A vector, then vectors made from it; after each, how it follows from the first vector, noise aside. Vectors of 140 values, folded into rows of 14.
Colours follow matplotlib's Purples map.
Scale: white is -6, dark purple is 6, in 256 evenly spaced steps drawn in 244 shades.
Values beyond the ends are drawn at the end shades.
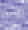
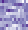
scaled up.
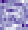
scaled up.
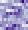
negated, scaled up.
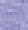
negated, shrunk.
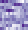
scaled up.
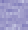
shrunk.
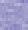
negated, shrunk.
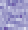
reversed, negated.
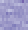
negated, shrunk.
